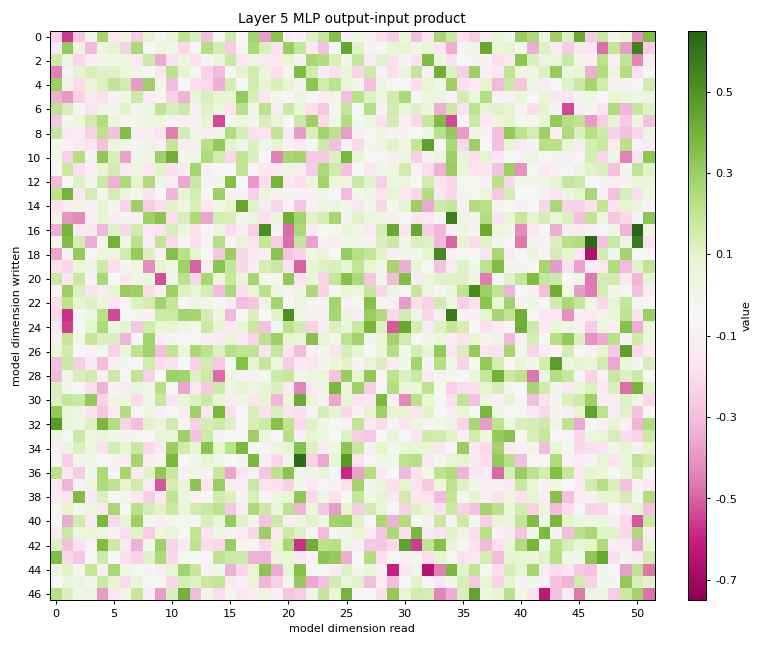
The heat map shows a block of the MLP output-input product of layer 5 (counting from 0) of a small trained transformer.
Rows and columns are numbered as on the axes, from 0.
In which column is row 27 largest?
43
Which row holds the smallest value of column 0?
3
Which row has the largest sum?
28
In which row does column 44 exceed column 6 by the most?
25
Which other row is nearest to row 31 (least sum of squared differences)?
13
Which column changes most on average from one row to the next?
21
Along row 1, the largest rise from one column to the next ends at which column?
50
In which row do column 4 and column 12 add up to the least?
46
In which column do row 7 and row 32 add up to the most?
4
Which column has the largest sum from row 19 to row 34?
38
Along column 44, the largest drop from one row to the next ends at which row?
23
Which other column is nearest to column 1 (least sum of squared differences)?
18
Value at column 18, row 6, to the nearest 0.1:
0.2
